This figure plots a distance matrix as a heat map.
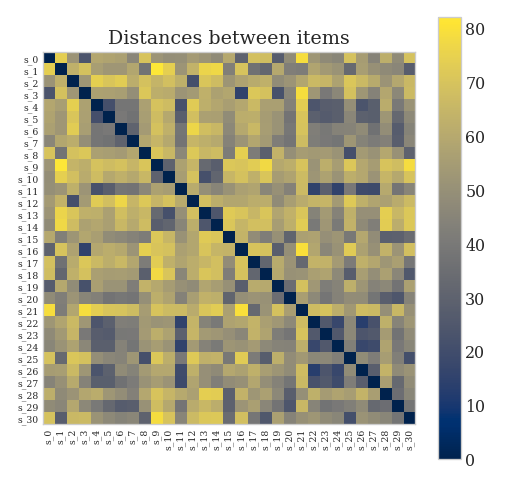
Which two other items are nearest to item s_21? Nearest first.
s_17, s_1
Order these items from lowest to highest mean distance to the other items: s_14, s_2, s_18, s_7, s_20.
s_20, s_7, s_18, s_14, s_2
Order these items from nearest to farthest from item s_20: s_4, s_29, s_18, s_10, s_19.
s_29, s_19, s_4, s_18, s_10
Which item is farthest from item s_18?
s_9
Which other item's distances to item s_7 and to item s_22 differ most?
s_26
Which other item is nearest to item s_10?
s_13
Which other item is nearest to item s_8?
s_25
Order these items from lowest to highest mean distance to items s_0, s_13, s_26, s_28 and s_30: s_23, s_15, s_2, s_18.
s_23, s_15, s_18, s_2
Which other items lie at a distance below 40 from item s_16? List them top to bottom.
s_0, s_3, s_19
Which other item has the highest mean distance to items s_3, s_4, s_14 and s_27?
s_21
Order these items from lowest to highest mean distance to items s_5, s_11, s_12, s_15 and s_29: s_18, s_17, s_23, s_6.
s_23, s_6, s_18, s_17
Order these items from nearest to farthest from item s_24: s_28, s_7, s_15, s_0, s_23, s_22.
s_22, s_23, s_7, s_0, s_15, s_28
